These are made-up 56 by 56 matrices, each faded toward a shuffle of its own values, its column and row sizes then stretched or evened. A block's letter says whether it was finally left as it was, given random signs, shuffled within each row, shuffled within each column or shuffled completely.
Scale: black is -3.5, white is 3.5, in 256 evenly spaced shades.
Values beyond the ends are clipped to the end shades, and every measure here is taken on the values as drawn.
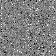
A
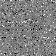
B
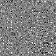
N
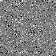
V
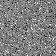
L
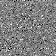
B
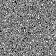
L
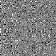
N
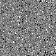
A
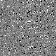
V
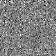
V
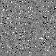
V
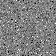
L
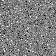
L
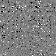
V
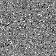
B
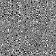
N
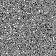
L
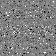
B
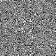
V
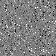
A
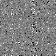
V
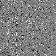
A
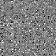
N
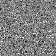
B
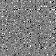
N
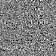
N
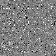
V
